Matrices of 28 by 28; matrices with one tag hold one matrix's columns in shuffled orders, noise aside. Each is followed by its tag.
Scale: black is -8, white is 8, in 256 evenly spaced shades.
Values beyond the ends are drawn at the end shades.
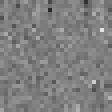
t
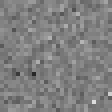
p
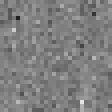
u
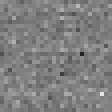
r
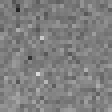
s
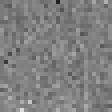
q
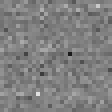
r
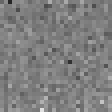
q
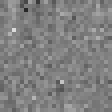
t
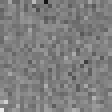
q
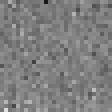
q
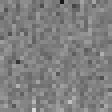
q
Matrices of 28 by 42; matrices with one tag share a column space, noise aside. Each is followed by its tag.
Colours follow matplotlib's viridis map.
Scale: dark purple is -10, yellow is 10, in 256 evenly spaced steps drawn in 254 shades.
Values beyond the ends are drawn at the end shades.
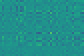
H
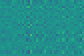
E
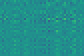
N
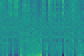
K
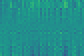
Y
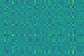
E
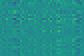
N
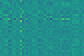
N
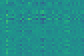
N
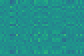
E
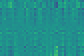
Y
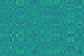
E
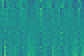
Y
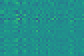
N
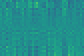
Y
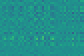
H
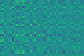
E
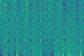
K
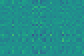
E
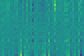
K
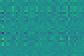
H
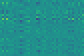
N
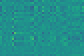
H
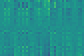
Y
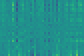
K
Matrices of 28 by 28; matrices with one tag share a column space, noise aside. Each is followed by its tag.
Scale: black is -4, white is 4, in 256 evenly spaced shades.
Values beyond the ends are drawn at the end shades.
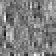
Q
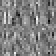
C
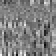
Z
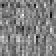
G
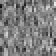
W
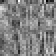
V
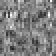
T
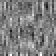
Q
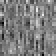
V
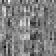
V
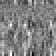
Z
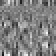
Z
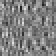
W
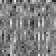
V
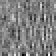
Q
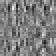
W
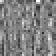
V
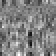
Z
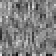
Q
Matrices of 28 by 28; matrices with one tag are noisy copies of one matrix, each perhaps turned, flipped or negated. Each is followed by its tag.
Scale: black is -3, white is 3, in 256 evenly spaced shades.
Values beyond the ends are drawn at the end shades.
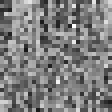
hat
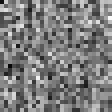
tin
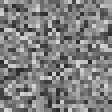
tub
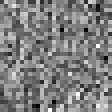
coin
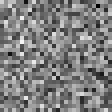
tub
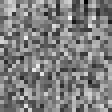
coin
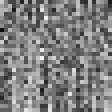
hat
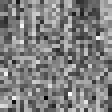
hat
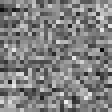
coin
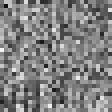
coin
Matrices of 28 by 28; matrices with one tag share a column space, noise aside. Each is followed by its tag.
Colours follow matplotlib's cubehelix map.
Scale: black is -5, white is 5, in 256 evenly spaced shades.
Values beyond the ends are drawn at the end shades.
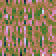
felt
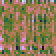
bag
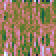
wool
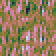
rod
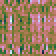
bag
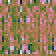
bag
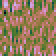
rod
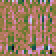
bag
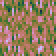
rod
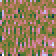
felt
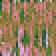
wool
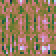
bag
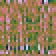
bag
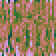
wool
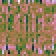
bag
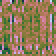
bag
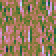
rod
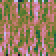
wool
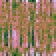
wool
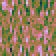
rod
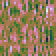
rod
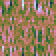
rod
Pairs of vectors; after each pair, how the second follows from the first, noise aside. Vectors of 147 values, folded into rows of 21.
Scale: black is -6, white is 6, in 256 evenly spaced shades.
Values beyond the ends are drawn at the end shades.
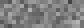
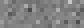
negated, partly zeroed.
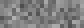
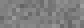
shrunk.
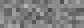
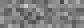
copied.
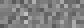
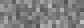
shuffled.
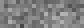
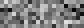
wrapped around, negated, scaled up.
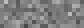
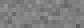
reversed, negated, shrunk.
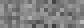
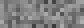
copied.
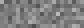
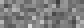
shuffled.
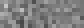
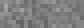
shrunk.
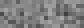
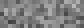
copied.
